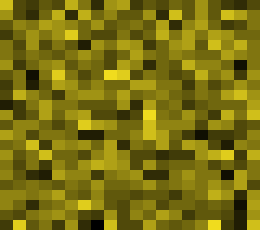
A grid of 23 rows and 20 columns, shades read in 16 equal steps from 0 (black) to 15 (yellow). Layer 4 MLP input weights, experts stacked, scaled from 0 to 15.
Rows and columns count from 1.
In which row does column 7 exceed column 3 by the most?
21
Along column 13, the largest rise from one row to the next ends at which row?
3
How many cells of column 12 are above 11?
3
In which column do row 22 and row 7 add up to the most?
5
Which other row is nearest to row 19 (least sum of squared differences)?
6
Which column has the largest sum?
20
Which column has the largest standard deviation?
19
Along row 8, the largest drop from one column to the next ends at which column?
11
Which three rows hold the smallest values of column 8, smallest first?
23, 14, 1
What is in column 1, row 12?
10
